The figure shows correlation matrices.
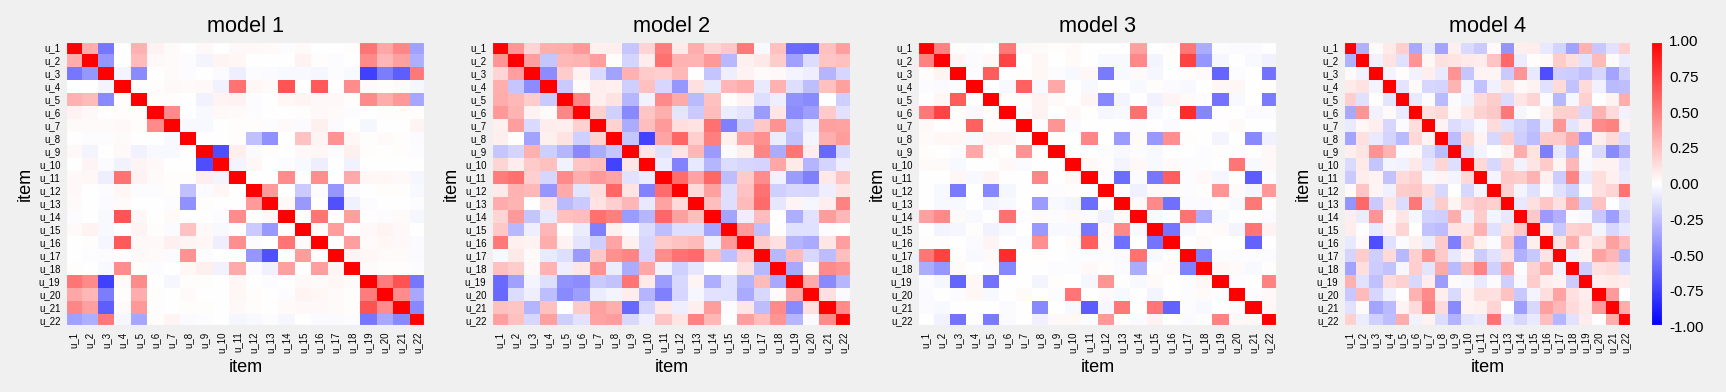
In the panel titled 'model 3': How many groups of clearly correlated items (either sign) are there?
5
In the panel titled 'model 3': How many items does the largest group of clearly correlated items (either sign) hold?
6
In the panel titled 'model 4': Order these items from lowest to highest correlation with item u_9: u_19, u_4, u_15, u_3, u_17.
u_17, u_19, u_15, u_4, u_3
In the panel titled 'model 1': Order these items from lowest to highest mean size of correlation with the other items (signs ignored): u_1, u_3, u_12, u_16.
u_12, u_16, u_1, u_3
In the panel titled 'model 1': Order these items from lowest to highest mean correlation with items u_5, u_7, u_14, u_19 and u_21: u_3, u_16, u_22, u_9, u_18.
u_3, u_22, u_9, u_18, u_16
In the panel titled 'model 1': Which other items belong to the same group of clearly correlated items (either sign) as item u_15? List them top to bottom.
u_8, u_12, u_13, u_17
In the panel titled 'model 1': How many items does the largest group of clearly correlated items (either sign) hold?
8
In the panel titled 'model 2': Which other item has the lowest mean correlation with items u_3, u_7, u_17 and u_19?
u_15
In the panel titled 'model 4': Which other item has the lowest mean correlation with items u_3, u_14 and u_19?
u_16
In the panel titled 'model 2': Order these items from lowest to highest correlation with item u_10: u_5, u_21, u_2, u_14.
u_14, u_21, u_5, u_2
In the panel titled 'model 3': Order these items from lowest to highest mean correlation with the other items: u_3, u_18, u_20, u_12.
u_18, u_3, u_12, u_20
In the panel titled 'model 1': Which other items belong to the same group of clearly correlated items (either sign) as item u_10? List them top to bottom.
u_9
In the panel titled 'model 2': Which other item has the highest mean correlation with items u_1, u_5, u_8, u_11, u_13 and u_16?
u_12
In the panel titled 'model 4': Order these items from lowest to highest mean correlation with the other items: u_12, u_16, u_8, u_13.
u_8, u_16, u_12, u_13
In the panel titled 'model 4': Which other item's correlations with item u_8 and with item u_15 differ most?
u_19
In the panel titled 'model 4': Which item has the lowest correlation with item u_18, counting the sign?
u_1
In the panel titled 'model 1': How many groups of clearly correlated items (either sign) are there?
5
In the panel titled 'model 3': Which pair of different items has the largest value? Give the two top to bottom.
u_6, u_17
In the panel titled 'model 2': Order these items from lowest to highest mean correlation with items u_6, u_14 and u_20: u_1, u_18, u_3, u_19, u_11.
u_19, u_3, u_1, u_18, u_11
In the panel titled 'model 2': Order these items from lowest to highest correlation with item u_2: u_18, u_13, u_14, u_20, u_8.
u_20, u_8, u_18, u_13, u_14
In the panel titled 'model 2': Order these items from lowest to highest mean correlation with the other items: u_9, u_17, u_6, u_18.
u_9, u_6, u_18, u_17
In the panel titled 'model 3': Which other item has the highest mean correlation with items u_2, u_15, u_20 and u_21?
u_13
